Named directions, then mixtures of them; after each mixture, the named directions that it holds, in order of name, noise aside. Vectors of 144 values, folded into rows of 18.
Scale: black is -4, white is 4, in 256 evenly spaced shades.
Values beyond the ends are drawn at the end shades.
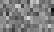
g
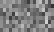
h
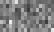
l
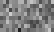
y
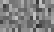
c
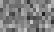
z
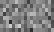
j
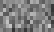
g, j, y.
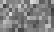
g, y.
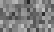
h, l, z.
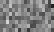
h, y.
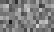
c, l.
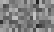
c.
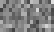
g, y, z.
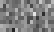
c, l, z.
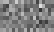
c, l.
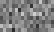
c, j, z.
